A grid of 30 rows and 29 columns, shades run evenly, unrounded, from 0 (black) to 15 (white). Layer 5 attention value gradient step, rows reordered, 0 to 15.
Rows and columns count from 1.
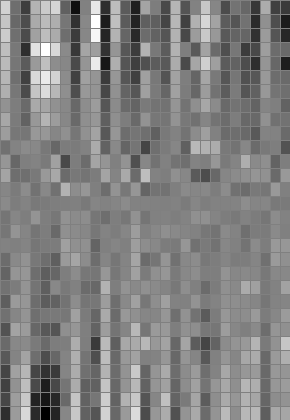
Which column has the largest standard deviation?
5
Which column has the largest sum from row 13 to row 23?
14
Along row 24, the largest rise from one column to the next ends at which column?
2
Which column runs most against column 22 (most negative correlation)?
15
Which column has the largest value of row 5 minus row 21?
10
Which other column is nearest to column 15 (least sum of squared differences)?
27
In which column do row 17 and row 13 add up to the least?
21
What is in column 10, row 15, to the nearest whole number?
8
